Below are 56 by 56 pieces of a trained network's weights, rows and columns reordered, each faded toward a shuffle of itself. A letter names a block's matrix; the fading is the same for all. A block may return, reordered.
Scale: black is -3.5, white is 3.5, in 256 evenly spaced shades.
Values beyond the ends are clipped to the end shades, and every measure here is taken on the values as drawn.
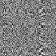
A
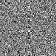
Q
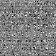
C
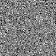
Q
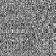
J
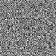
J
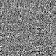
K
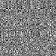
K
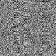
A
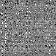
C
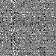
C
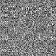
Q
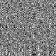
K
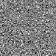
Q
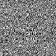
Q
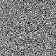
Q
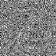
Q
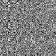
Q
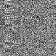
J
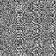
A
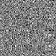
K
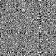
K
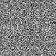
J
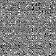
C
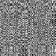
A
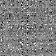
C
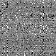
C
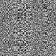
A
